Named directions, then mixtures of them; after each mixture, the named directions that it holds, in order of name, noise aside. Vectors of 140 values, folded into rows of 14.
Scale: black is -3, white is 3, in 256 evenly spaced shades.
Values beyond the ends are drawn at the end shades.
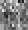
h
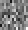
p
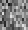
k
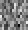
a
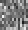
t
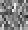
a, h, p.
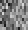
k.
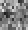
h, p.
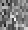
k, p.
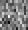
k, p.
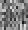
a, h, t.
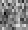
h, k.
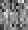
h.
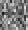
k, p.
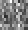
a, h, p.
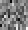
p.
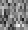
a, h, k.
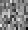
p.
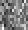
a, h, k.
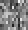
h, t.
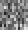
k, p, t.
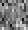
h, k, t.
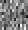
a, h, t.
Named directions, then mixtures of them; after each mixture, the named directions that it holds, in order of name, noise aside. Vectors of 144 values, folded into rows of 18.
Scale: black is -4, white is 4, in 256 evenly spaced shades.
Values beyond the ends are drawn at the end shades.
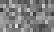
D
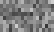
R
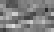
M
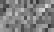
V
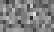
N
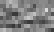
M.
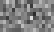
N.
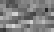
M.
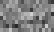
M, R.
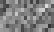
V.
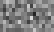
N.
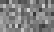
D.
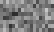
M, R.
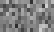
D, V.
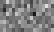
N, V.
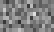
N.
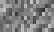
V.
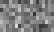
D.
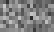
D, N.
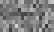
R.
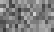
D, V.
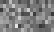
D.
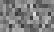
N, R.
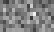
N.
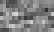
M.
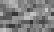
M.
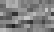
M.
